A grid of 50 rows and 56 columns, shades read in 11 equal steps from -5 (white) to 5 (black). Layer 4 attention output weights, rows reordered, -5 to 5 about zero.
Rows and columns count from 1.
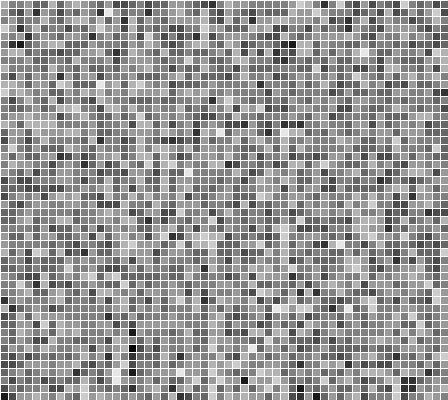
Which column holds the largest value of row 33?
50
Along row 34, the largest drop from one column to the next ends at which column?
27
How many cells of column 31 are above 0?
19
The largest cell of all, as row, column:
44, 17
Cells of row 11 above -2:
46
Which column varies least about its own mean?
20
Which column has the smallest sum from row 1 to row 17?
1
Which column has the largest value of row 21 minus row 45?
11
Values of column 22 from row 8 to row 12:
0 2 -1 2 1
